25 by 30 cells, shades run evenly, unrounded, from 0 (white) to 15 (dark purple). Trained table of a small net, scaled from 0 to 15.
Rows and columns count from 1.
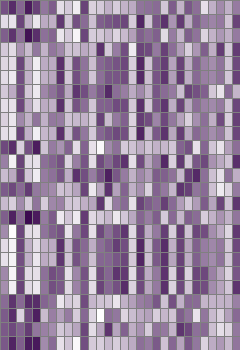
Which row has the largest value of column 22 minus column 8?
22
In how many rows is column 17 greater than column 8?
7
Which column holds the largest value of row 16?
4
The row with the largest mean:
13
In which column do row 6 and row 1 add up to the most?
18
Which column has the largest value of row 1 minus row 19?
2
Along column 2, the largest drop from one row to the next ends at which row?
17
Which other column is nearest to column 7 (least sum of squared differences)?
6
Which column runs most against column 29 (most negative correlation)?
30
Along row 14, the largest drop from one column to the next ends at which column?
12
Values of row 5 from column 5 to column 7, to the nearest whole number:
1 5 5
